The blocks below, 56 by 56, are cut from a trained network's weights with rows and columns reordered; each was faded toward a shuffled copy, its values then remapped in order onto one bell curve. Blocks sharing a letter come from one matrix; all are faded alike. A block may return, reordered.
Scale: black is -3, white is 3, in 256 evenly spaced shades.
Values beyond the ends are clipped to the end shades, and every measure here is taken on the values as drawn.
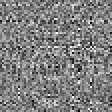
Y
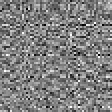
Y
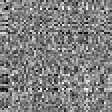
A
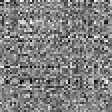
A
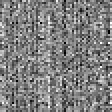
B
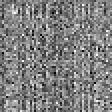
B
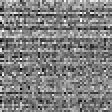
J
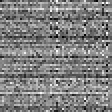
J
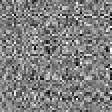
Y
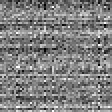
J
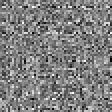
A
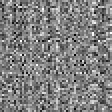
B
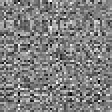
Y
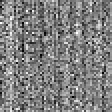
B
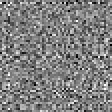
Y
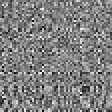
Y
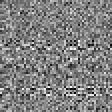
A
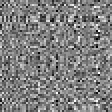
Y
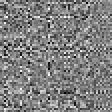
Y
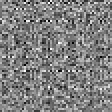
A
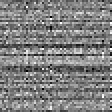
J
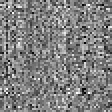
B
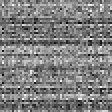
J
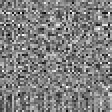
A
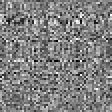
A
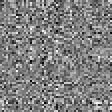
Y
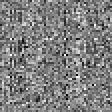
B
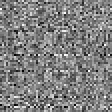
A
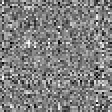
Y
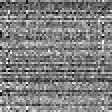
J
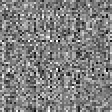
B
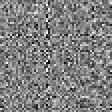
Y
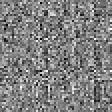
B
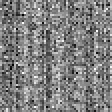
B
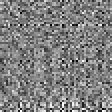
A
